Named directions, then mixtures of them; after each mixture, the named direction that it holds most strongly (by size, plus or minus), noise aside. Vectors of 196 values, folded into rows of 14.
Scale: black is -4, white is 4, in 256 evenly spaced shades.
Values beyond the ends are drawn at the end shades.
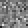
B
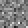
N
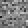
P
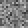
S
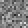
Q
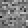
P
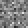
N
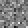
N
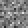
N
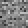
P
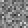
Q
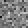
P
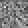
B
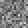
Q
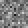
N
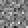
N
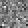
B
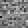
P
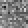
P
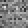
P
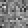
B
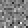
N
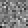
B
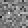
P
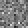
N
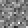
N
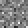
N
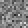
Q
